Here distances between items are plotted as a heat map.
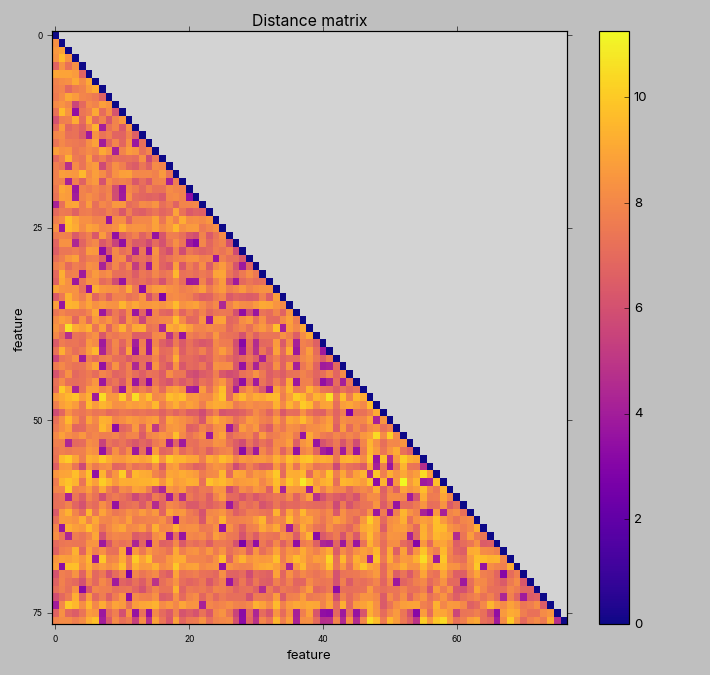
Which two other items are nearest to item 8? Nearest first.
29, 24
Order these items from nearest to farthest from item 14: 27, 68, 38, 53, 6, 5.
27, 53, 38, 5, 6, 68
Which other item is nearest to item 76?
28
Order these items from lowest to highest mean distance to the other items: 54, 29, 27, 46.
27, 54, 29, 46
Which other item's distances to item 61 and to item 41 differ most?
51
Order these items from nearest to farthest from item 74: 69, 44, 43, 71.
44, 71, 69, 43
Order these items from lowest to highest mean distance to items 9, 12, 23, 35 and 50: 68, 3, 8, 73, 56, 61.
61, 56, 3, 73, 8, 68
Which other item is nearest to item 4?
72
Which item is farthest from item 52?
58
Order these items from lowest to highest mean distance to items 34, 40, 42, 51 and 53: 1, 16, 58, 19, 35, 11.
16, 19, 11, 1, 35, 58
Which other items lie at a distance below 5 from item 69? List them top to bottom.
1, 25, 35, 64
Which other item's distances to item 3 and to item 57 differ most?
10
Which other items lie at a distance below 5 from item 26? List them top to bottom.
9, 15, 51, 61, 71
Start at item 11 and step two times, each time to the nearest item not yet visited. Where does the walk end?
67
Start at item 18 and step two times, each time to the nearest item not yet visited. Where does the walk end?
22
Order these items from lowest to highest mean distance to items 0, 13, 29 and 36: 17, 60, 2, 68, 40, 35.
40, 60, 17, 2, 35, 68
